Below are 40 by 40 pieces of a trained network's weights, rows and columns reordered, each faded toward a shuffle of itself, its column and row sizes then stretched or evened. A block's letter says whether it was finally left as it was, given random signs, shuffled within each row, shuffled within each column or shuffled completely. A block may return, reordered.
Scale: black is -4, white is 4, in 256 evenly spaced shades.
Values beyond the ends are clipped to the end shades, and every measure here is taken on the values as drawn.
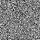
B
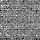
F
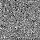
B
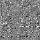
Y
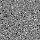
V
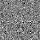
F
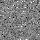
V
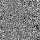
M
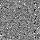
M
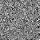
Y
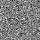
Y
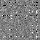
F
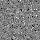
B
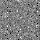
M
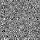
F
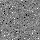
B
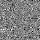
Y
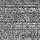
F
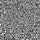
F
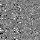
Y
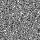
B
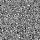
V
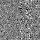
M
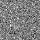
M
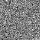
M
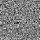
F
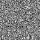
Y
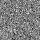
B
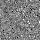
B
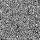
M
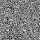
Y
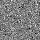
B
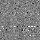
V
